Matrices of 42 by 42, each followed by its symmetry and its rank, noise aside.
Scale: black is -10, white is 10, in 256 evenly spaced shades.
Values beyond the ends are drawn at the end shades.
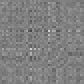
symmetric, rank three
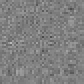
no symmetry, rank four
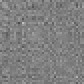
symmetric, rank three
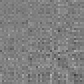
symmetric, rank two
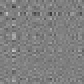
antisymmetric, rank two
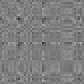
symmetric, rank two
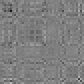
symmetric, rank three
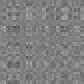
antisymmetric, rank two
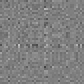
no symmetry, rank three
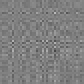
no symmetry, rank two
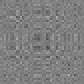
symmetric, rank two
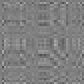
antisymmetric, rank two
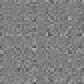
antisymmetric, rank four
